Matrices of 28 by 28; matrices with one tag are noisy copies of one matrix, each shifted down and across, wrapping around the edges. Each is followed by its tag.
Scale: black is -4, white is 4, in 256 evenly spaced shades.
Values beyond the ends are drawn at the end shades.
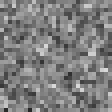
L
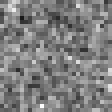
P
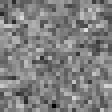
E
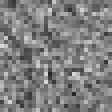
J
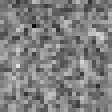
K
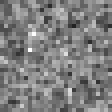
P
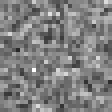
E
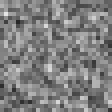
J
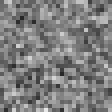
E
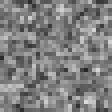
P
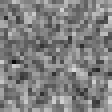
K
